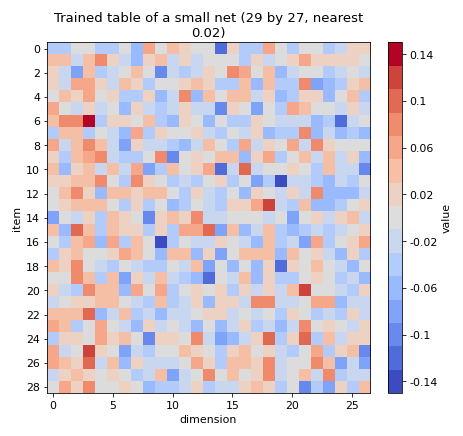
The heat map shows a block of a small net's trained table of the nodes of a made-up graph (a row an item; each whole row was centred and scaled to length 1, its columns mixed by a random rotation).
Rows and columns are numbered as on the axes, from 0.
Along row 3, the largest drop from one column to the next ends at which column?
22
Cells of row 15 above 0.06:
2
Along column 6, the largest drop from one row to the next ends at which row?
25
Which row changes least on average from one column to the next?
1
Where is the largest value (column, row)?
3, 6
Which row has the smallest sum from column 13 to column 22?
11
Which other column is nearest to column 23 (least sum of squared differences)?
20
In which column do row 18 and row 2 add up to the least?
19
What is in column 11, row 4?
0.08
